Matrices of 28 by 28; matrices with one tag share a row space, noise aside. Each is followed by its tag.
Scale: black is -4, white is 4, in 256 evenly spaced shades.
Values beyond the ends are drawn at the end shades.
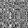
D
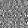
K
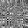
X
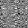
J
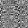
J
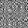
K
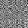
K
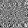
K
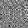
K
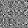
K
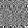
K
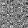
X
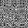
D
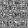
D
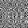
K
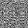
D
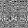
D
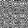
D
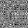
D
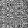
X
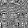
J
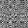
D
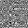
D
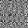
K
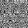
D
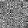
X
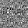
X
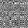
D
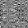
J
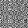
K
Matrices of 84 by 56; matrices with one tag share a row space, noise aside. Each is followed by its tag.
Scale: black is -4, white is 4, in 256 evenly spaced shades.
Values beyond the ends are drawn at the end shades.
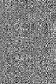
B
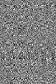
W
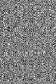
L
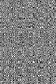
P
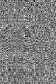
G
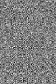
W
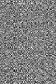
W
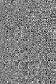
B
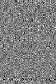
L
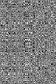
G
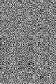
P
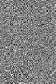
W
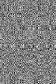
P
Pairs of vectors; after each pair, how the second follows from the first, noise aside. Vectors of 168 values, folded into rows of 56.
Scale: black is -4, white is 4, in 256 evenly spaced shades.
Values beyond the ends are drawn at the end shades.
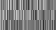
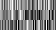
reversed, negated, scaled up.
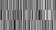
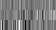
wrapped around, negated, partly zeroed.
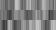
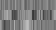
wrapped around, negated, partly zeroed.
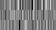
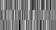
sign-scrambled.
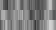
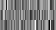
sign-scrambled.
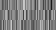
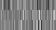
wrapped around, partly zeroed.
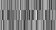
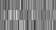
wrapped around, partly zeroed.
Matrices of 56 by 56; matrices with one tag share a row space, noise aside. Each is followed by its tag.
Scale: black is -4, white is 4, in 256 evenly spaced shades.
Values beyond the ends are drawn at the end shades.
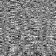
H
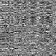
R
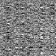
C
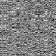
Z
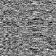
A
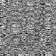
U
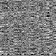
R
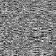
A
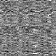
A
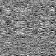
C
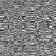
R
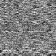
A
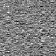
C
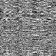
A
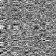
U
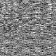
A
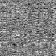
Z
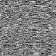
A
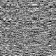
A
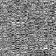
Z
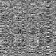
R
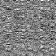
C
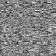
A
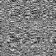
H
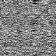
A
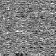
C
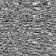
A
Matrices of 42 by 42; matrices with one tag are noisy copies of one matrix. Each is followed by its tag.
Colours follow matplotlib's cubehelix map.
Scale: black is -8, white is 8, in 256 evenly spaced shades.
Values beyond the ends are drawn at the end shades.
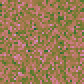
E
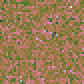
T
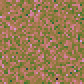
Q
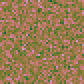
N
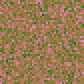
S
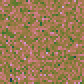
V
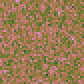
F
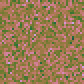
N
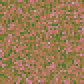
T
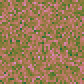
Q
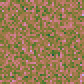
N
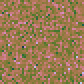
S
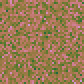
Q
